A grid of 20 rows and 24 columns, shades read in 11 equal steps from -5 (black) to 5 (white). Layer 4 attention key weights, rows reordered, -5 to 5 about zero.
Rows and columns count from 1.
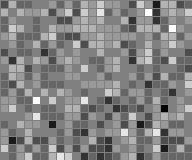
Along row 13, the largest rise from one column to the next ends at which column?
5
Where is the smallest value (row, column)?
14, 21
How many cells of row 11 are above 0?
9
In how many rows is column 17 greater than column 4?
5
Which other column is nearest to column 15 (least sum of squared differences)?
12
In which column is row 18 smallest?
2
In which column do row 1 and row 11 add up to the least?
20
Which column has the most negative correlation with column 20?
13
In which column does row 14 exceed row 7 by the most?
24
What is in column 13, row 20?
-3
